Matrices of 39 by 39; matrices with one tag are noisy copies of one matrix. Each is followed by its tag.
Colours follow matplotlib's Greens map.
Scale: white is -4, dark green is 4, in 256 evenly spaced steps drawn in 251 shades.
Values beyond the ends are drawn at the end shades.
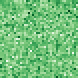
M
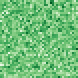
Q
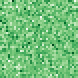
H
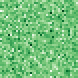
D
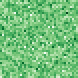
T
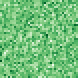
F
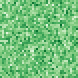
H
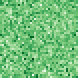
M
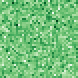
Q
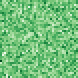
F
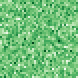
H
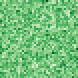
F
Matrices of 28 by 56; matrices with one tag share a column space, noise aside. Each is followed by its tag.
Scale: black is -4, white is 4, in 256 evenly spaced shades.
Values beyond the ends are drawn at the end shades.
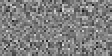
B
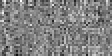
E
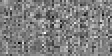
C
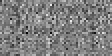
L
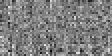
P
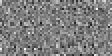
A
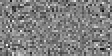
B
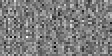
C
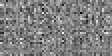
L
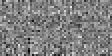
P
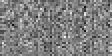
C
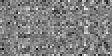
A
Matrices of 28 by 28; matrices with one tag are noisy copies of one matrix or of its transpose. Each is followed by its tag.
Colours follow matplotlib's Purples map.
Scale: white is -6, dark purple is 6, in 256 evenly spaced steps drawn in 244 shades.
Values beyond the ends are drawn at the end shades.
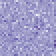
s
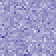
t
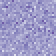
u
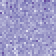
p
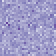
t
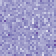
s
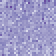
p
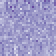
p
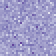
u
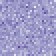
u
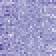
p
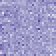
p
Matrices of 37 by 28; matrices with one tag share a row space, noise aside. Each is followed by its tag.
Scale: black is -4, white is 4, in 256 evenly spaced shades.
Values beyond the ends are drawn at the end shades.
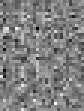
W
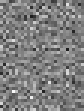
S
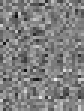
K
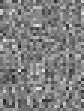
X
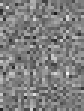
S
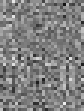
X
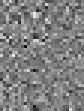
K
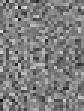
K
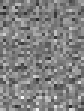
W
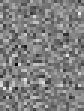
K
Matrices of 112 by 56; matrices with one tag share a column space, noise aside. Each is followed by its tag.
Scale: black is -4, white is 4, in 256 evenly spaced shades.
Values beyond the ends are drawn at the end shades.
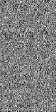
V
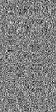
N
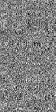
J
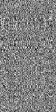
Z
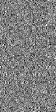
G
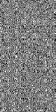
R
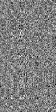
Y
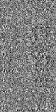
R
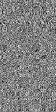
N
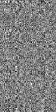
V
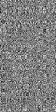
N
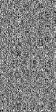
R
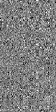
Z
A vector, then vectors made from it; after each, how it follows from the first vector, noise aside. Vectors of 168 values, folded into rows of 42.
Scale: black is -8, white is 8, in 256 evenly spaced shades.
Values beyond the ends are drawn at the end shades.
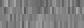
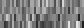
reversed, scaled up.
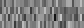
wrapped around, scaled up.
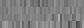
reversed, negated, partly zeroed.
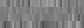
reversed, partly zeroed.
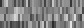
wrapped around, scaled up.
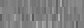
reversed, negated, partly zeroed.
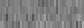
reversed, negated, partly zeroed.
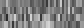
reversed, negated, scaled up.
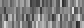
reversed, negated, scaled up.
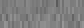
reversed, negated, shrunk.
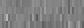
reversed, partly zeroed.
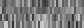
reversed, negated, scaled up.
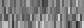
reversed, negated, scaled up.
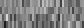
reversed, scaled up.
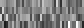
reversed, scaled up.
